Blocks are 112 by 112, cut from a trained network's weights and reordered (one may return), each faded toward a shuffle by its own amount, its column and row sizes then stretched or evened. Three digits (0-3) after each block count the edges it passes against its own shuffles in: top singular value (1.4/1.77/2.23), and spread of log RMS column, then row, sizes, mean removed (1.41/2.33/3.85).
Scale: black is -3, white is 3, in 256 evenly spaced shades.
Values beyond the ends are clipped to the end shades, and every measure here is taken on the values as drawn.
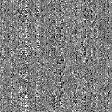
2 2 1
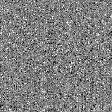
1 0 1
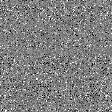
0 0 2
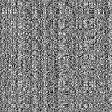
3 0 2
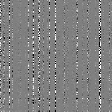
3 3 1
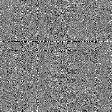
2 2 1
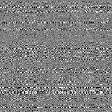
3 1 3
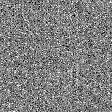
1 0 0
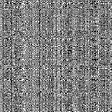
3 1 2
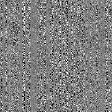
0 3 1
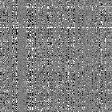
2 3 1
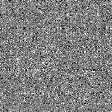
1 0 2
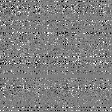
0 2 3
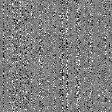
0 3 0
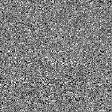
1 1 2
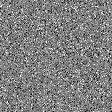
0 0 0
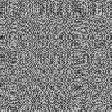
3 0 0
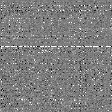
2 1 2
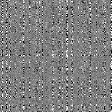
3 3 2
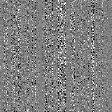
1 3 0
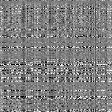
3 0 3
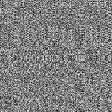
3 1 0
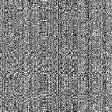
3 1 2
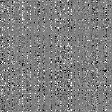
1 3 2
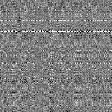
3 1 2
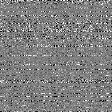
1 1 3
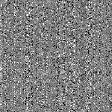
1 2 0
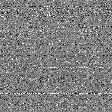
1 0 2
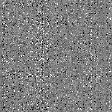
0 2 1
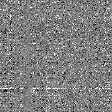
1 2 1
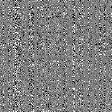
0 3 2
